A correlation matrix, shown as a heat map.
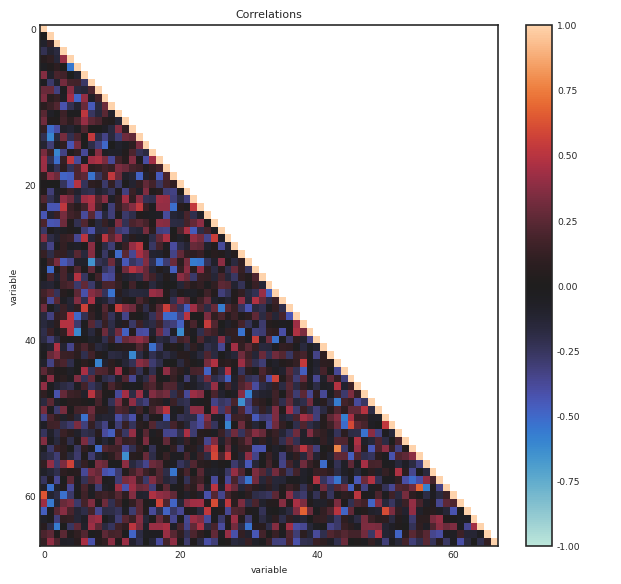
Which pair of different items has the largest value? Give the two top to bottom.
43, 54
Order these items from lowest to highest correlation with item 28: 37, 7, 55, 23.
55, 37, 23, 7
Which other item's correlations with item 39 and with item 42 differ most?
29
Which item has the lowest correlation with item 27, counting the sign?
51
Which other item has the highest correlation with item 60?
0
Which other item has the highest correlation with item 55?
59
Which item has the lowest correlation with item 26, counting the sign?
36
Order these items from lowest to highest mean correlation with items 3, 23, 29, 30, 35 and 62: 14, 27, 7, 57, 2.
27, 2, 57, 7, 14
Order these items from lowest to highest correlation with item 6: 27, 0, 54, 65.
54, 65, 0, 27
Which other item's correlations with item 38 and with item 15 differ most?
4
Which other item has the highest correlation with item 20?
5
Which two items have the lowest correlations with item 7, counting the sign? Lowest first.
30, 19
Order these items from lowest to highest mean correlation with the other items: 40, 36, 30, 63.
30, 40, 63, 36
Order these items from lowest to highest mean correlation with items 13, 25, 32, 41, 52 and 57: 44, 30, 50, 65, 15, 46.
65, 50, 46, 30, 44, 15
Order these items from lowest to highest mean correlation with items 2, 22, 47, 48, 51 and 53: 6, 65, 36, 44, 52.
52, 44, 65, 6, 36
